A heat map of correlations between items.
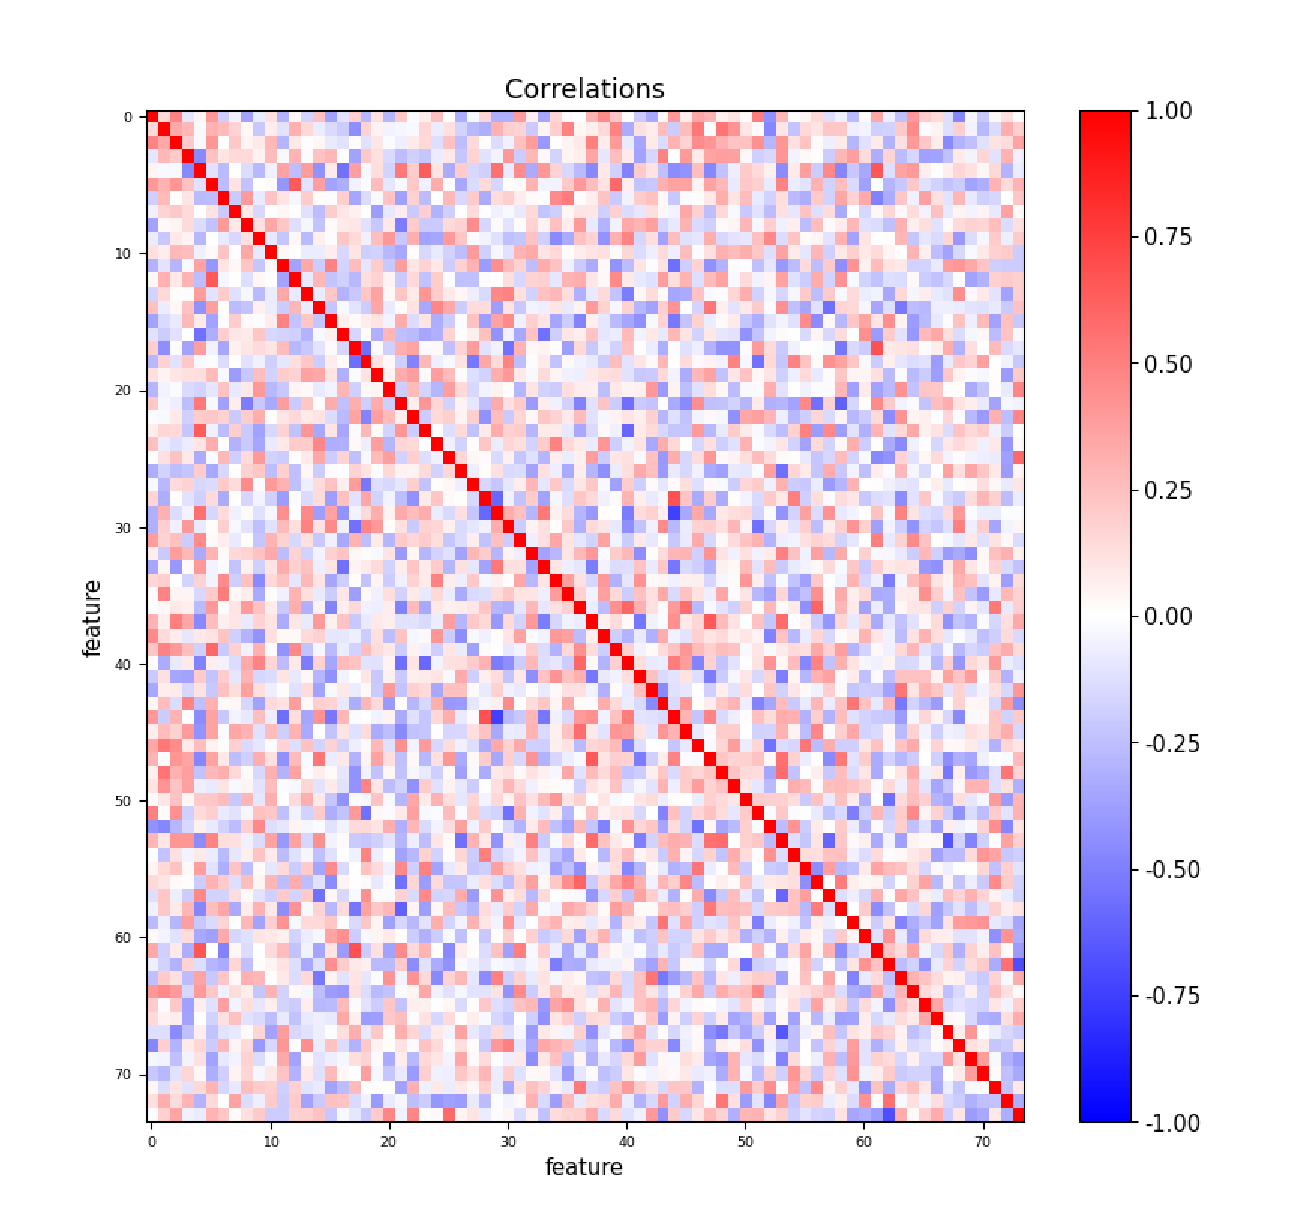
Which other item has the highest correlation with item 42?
63
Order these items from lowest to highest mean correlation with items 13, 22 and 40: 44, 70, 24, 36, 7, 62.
62, 7, 70, 44, 24, 36
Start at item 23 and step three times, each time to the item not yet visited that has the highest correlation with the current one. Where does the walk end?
17
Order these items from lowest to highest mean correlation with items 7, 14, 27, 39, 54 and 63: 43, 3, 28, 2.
43, 28, 3, 2
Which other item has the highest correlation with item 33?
29
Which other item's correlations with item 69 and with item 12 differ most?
5
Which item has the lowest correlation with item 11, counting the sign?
44
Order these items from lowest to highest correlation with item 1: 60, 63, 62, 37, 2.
62, 60, 37, 63, 2
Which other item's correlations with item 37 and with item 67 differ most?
53
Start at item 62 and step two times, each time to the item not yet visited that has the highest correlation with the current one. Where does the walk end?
48
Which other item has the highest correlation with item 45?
36
